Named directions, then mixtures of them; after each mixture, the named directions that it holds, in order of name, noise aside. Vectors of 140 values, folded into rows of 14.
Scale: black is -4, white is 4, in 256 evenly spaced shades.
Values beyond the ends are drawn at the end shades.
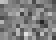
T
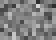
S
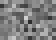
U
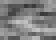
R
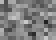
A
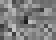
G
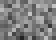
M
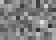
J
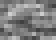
R, S.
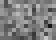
A, M.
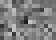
G.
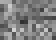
G, U.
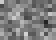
A, T.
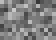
A, G, S.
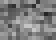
R, S.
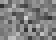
U.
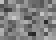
A.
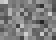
T.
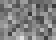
M.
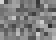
A, J.
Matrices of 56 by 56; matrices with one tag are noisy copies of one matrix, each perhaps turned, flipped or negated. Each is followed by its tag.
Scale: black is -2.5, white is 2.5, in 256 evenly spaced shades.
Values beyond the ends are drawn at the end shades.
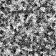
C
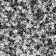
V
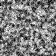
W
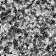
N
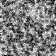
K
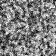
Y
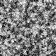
V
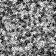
W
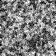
K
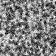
Y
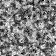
C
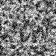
C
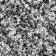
N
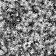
K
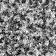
C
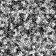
C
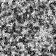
K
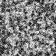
W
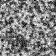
K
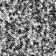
Y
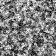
V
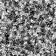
W
